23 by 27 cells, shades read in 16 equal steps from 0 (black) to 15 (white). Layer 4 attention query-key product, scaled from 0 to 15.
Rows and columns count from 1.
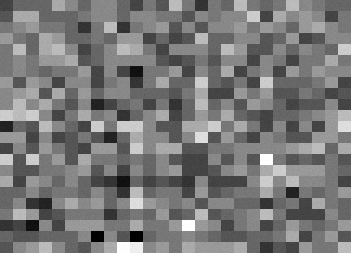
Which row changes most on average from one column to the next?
12
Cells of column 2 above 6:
14
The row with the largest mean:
23
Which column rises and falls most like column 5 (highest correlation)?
19
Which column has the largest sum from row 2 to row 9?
16
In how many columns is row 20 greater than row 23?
9
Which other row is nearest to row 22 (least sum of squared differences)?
7
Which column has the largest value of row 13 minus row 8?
11
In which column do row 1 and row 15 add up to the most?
21
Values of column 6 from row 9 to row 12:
6 5 7 6
